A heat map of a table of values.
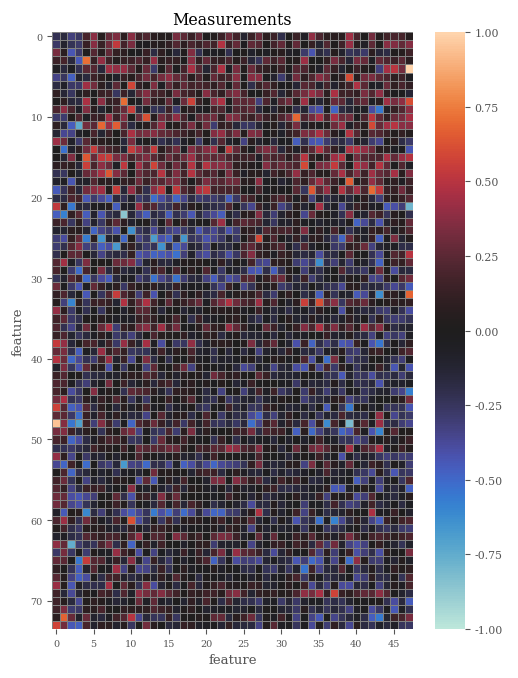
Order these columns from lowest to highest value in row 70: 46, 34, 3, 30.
3, 30, 46, 34
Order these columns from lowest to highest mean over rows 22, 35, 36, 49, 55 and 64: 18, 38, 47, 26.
38, 18, 47, 26
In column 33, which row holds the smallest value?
66
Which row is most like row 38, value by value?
49
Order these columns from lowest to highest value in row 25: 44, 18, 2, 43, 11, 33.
43, 11, 18, 33, 44, 2
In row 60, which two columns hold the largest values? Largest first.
10, 1
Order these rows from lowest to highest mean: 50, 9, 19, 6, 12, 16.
50, 9, 6, 12, 19, 16
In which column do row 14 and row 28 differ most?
35
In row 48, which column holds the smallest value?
39
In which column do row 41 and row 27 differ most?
47
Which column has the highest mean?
0
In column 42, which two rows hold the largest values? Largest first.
19, 11
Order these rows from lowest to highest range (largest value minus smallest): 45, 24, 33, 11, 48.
45, 24, 33, 11, 48
